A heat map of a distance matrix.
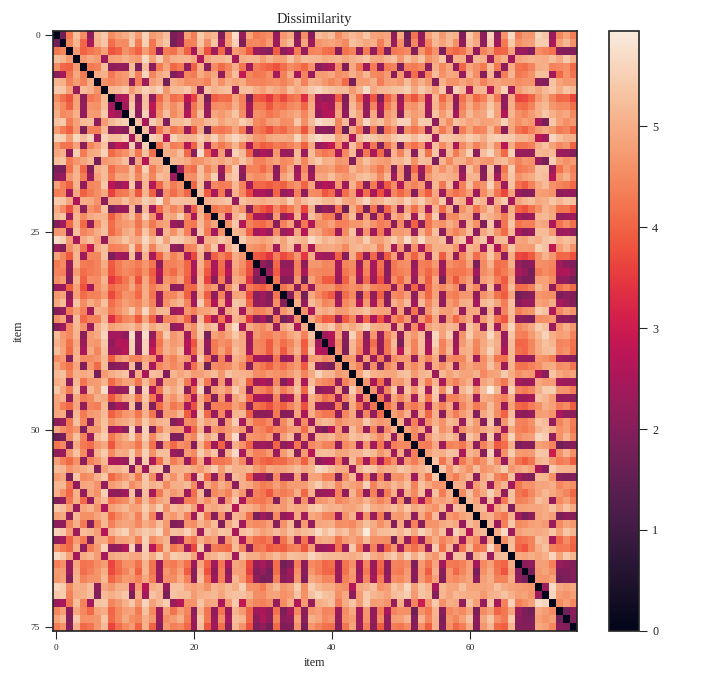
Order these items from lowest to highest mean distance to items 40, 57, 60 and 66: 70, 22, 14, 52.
22, 14, 52, 70
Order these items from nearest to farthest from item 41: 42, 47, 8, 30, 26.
30, 8, 47, 42, 26
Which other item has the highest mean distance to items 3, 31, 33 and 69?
13
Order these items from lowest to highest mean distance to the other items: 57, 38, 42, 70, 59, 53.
42, 59, 38, 53, 57, 70
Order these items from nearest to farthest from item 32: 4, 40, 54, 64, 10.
64, 4, 54, 10, 40
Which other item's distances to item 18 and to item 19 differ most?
45
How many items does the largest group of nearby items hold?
24
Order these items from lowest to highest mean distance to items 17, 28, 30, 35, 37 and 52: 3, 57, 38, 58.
58, 38, 57, 3
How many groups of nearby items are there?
5
